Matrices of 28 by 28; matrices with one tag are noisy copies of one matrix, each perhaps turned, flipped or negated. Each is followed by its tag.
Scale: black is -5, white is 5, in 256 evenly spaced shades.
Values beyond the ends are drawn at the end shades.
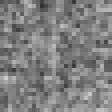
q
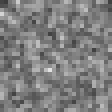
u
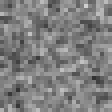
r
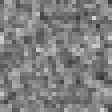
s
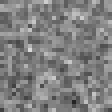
s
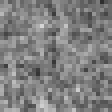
q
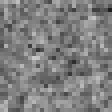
u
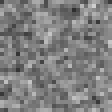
s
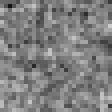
q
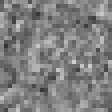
u
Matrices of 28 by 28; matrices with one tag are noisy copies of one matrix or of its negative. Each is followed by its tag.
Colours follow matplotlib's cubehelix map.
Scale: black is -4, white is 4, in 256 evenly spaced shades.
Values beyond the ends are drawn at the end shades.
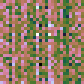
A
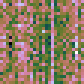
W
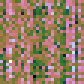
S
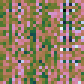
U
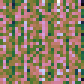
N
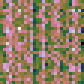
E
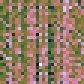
A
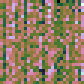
N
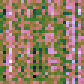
S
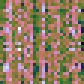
E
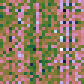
U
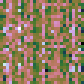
E
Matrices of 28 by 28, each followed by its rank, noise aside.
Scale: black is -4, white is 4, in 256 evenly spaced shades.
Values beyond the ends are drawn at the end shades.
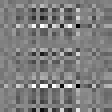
one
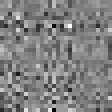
four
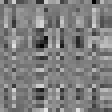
two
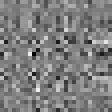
four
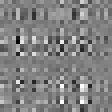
two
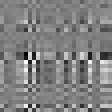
one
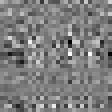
four
